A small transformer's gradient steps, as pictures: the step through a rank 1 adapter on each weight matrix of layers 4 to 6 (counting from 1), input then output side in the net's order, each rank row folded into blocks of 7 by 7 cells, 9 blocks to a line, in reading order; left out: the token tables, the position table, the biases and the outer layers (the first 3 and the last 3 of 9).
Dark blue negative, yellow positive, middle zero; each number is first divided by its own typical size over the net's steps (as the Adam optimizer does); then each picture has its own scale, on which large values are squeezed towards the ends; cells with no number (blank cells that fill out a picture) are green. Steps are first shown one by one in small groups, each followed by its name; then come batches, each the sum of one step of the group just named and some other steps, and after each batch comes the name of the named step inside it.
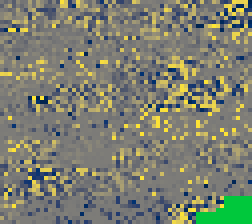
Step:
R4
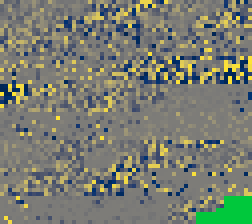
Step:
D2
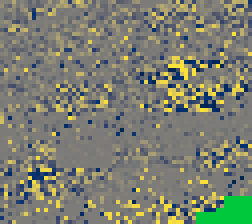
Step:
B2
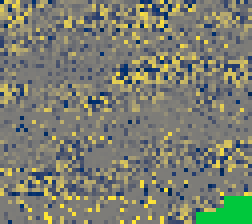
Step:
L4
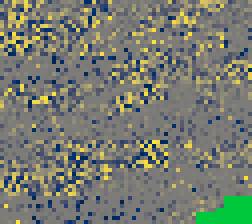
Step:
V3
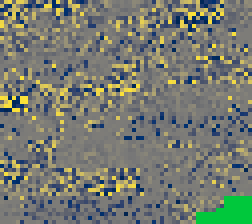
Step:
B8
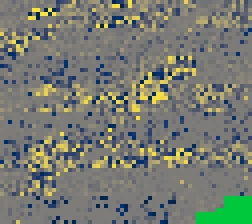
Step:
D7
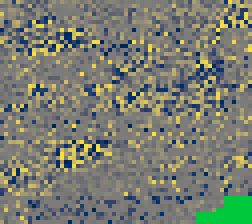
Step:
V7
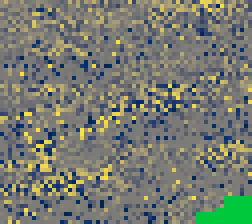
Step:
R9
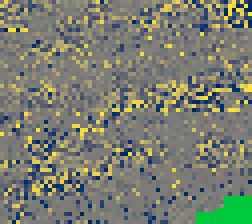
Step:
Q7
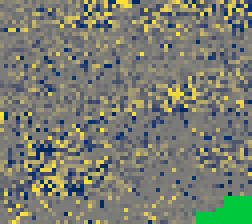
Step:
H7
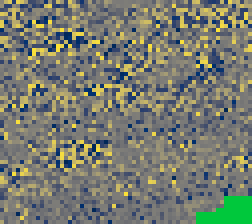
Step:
V7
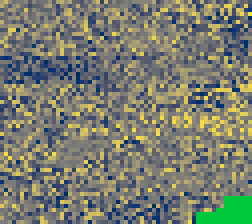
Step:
Q7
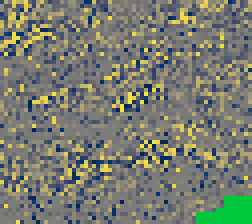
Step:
V3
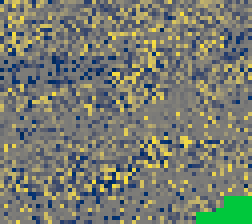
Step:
V3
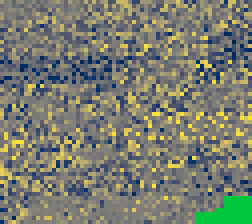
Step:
H7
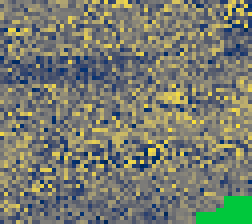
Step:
Q7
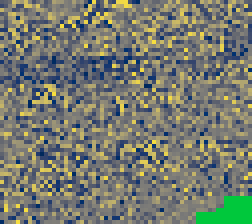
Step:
V3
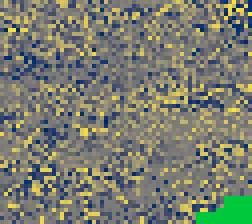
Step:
Q7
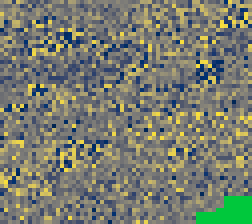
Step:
V7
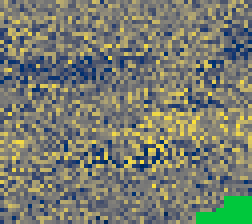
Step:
Q7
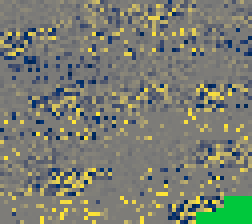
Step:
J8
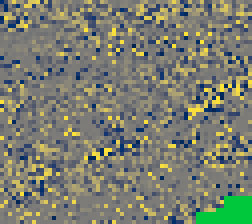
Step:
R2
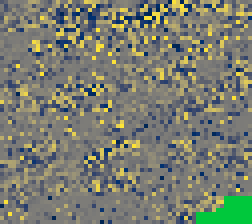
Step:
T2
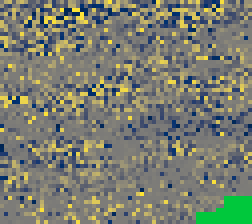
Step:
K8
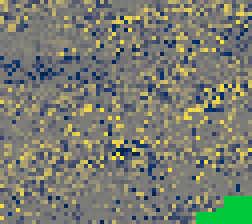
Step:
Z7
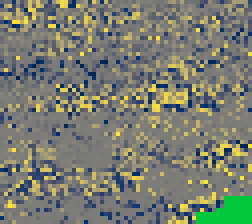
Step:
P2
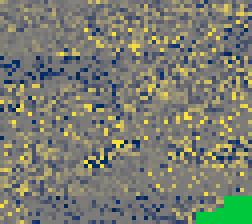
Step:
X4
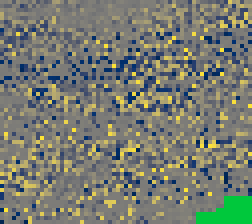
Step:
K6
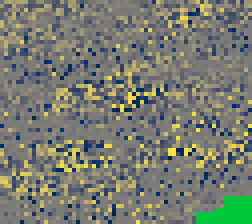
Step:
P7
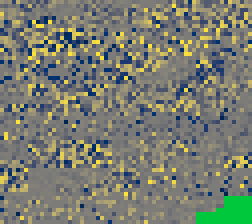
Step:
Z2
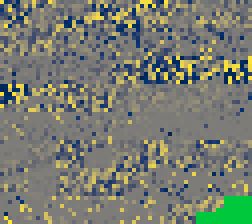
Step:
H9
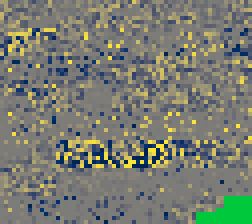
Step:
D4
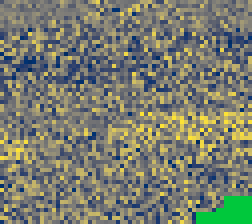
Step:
K6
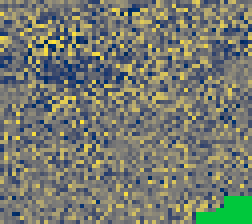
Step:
Z2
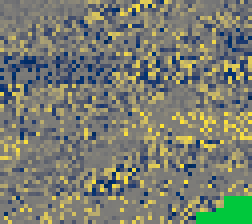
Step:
H9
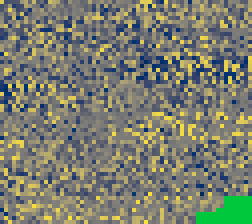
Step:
H9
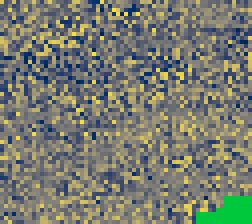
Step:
H9
